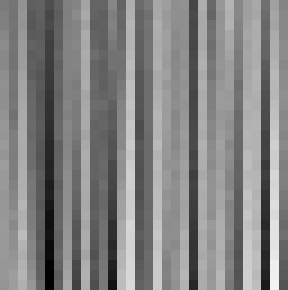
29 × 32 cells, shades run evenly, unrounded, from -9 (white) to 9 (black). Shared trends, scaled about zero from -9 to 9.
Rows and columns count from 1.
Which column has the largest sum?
6
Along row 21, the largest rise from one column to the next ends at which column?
30
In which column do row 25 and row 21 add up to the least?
31
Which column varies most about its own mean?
13
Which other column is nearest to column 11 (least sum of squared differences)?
7
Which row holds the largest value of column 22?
29
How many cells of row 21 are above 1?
12
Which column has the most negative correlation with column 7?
16
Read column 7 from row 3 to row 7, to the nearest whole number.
2 2 2 2 2
